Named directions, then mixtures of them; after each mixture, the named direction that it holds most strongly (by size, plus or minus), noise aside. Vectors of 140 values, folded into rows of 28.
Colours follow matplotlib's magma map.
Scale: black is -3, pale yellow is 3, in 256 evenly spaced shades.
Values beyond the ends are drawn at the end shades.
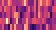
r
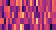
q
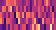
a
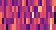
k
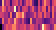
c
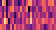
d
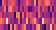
a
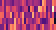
k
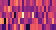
q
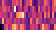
c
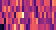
q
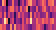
d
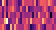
d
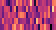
q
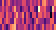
k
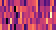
r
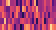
q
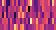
d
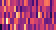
r
